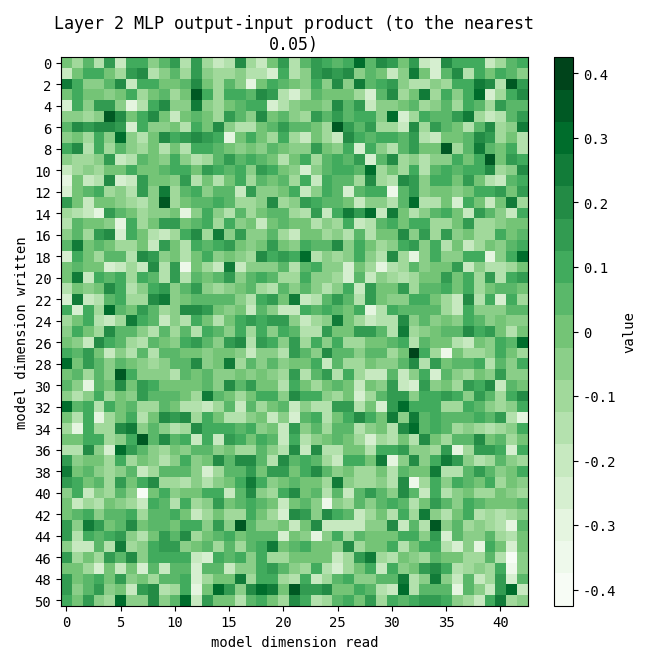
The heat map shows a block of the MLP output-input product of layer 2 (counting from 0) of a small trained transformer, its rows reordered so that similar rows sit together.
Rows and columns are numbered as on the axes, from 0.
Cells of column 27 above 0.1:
8
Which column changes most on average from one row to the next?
30
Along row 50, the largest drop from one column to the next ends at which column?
12
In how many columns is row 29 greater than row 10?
11
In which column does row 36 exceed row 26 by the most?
2
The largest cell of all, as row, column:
27, 32
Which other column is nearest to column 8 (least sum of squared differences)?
18
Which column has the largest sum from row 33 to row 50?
34
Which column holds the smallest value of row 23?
28
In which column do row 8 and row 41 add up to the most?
35
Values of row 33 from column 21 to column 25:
-0.25 0.05 0.1 -0.15 0
